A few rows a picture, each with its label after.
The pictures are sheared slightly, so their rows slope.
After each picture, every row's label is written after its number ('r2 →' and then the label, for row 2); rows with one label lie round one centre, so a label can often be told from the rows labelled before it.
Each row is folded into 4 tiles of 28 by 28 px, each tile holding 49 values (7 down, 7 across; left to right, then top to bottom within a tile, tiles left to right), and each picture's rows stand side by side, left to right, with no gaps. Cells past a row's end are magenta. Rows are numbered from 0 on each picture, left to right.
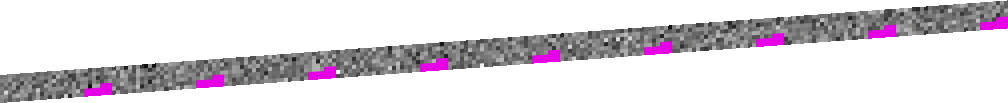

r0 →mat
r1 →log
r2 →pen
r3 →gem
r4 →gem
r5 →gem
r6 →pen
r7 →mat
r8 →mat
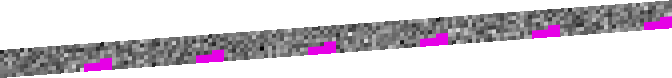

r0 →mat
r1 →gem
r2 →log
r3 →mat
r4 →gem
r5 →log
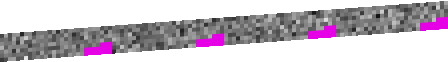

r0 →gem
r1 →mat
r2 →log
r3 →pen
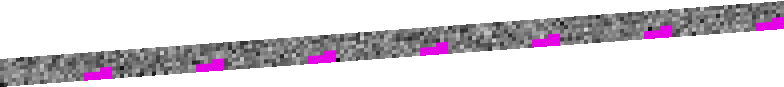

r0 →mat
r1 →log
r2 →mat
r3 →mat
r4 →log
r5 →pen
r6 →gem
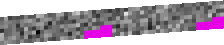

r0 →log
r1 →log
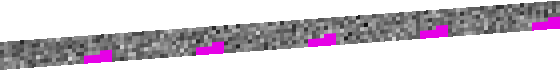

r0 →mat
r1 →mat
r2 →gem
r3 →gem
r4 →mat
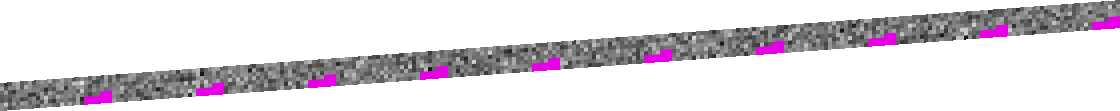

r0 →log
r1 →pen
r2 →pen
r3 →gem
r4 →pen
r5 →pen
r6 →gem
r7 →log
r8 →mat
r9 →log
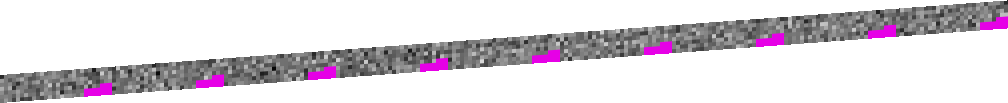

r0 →log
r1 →log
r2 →log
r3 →pen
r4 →mat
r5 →mat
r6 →log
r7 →log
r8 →pen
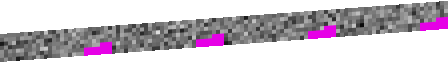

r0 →log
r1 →mat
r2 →mat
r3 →gem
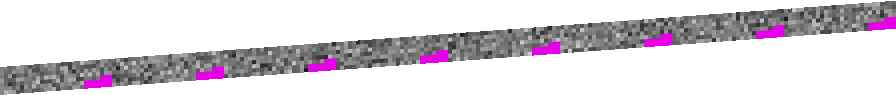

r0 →pen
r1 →pen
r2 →log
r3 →mat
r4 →mat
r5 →gem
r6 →gem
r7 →mat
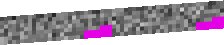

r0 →log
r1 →mat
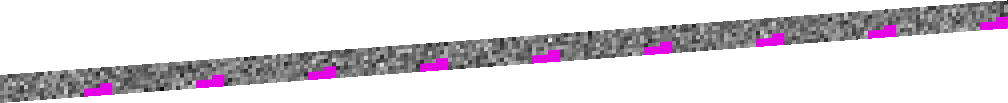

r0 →log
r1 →pen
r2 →gem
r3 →log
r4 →log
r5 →mat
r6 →log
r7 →gem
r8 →gem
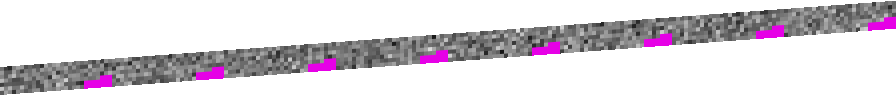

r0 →log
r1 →mat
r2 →gem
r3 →pen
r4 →log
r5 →gem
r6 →log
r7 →gem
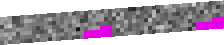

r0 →mat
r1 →mat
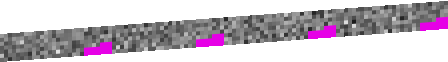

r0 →log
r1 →gem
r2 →log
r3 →log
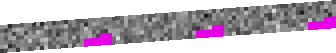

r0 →gem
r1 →log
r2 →gem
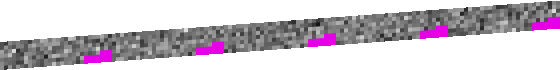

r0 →pen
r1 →mat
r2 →pen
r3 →gem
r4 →mat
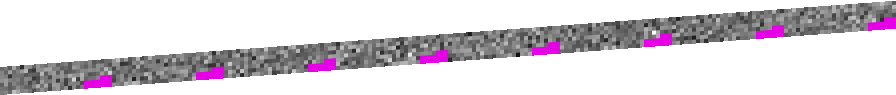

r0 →mat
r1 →mat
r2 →log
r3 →gem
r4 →mat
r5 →pen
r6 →pen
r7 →gem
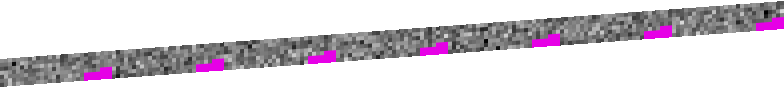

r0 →mat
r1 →log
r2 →mat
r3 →gem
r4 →log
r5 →gem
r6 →gem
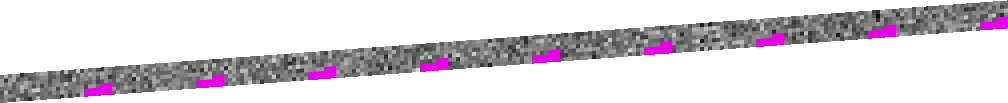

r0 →mat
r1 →log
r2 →mat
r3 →pen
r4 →gem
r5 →mat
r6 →pen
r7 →pen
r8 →pen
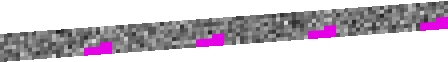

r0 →pen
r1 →pen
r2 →pen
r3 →log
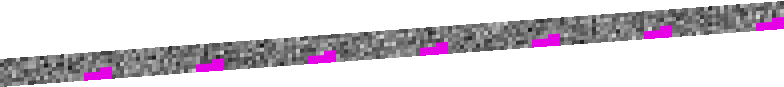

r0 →pen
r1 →gem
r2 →log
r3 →log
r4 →log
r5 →gem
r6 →pen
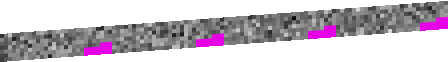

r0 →mat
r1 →log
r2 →pen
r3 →pen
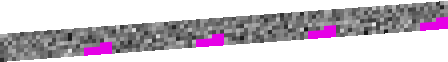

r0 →mat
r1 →pen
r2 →pen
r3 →mat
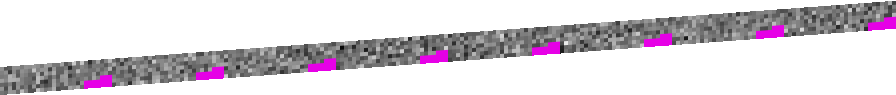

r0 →pen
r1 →log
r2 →gem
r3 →mat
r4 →pen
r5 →mat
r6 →gem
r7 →log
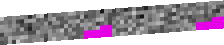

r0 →mat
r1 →gem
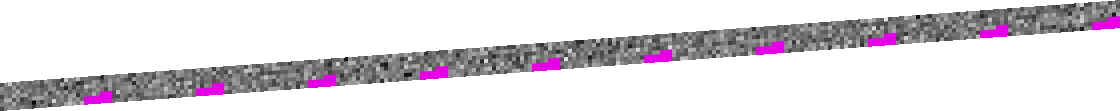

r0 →mat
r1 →mat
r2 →gem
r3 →log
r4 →pen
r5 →mat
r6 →gem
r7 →pen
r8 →mat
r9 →gem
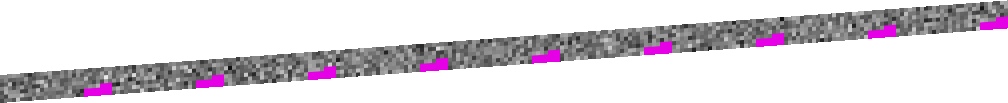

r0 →mat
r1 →log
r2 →pen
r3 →log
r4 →gem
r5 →mat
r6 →log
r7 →mat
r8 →mat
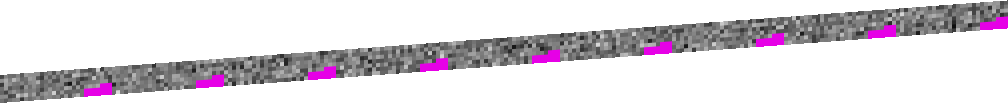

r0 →log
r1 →pen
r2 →mat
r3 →mat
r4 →mat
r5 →log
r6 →gem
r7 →log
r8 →gem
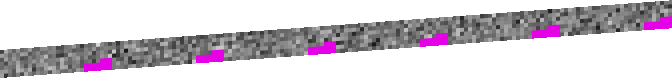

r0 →gem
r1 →pen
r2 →mat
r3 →log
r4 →mat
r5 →log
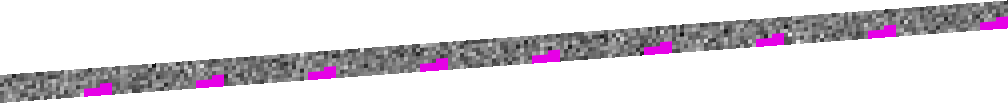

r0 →mat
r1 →log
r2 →mat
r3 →gem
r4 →mat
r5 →log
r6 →gem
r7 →mat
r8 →pen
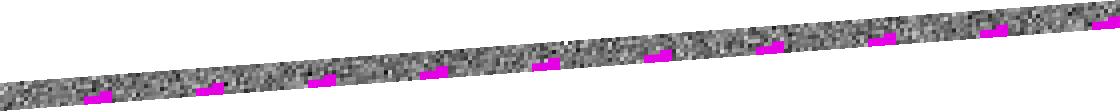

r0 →gem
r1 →mat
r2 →gem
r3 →gem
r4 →gem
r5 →gem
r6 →mat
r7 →gem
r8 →gem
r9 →mat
